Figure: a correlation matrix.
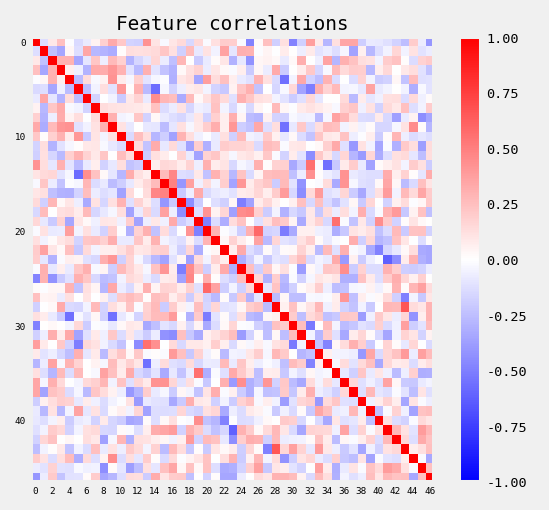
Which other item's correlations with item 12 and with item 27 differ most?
43
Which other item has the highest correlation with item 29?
16
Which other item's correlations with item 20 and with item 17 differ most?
18
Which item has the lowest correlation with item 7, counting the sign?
1
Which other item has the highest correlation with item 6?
14
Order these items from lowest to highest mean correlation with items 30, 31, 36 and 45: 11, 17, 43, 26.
11, 26, 17, 43
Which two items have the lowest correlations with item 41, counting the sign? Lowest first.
23, 31
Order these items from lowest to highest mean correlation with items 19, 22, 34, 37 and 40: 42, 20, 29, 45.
20, 42, 45, 29
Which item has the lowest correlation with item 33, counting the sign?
38
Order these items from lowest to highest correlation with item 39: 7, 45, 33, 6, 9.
6, 9, 7, 45, 33
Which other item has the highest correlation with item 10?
5
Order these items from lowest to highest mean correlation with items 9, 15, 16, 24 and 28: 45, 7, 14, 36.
7, 45, 36, 14
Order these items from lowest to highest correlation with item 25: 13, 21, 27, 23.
27, 23, 13, 21
